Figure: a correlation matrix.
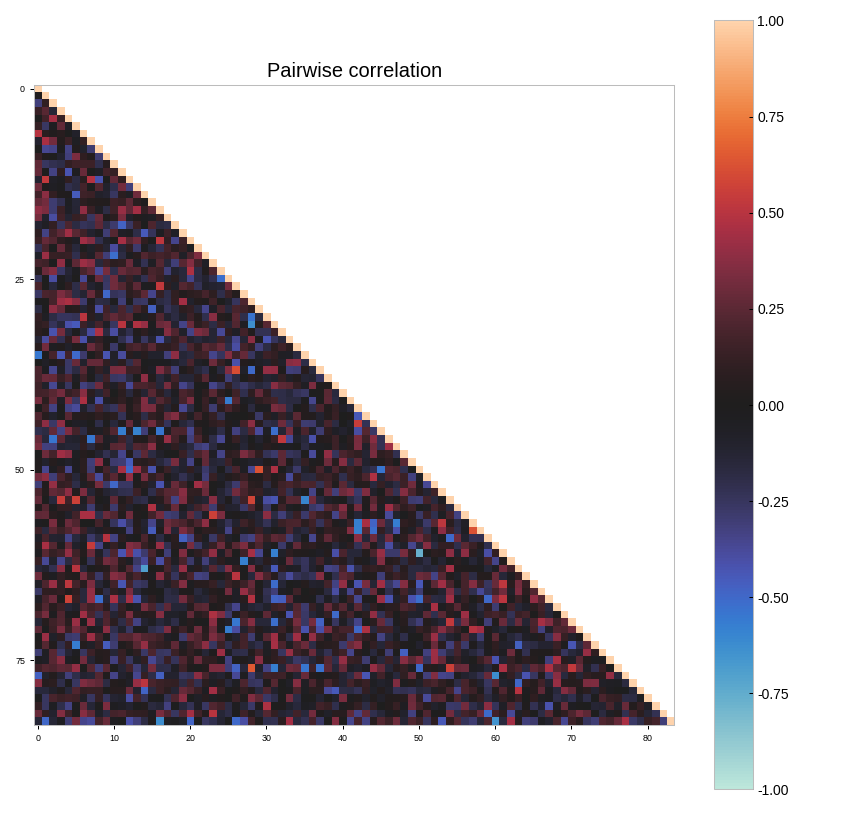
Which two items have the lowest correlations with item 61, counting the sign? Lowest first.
50, 31
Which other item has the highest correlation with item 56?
23
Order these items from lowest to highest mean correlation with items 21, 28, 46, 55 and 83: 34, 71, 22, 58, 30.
30, 58, 34, 22, 71
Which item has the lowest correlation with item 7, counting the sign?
46
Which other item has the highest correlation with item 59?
9
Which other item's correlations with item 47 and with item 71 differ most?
57
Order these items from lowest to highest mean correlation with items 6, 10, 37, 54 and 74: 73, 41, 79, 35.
35, 73, 41, 79
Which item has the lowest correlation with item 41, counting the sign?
25
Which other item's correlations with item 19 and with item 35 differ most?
54
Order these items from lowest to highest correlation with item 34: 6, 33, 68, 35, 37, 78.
37, 35, 6, 33, 68, 78
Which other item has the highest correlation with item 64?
26
